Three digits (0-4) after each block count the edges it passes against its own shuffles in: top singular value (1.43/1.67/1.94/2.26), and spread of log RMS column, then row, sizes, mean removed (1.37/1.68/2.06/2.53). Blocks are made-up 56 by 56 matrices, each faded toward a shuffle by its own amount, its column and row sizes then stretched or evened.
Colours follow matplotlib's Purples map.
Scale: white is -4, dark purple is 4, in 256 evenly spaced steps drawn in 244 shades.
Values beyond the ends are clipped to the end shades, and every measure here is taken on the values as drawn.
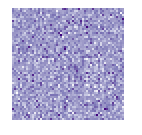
3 0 0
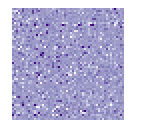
0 1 2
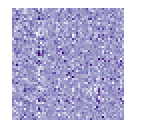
2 3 1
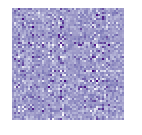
1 4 3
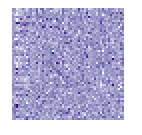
2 2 0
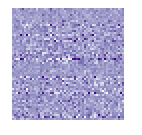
2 1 4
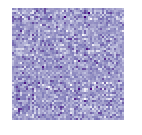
2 0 3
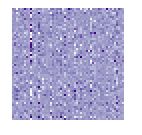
3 4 2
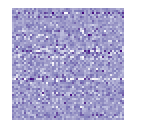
2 1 4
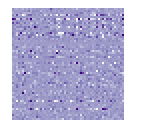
1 1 4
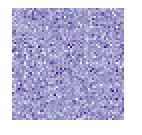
1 0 1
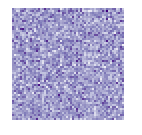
2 0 1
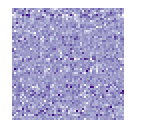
1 0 3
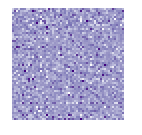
0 1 3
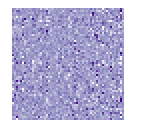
1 3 0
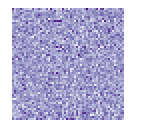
2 0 2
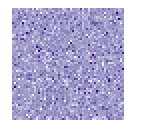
1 0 1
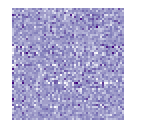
2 1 3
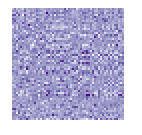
4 0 3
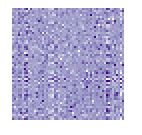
4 3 1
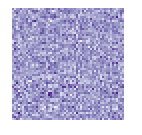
3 1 1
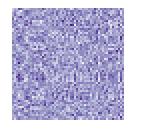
4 2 1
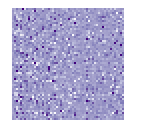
2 3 0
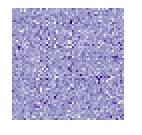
2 2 1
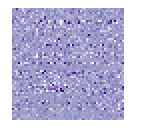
1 0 4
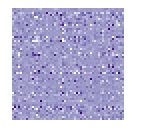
1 2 4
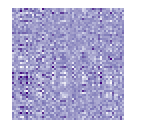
4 4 3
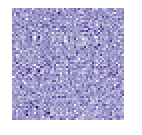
2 0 0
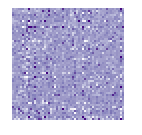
0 3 3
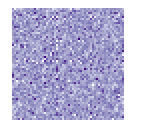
2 2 0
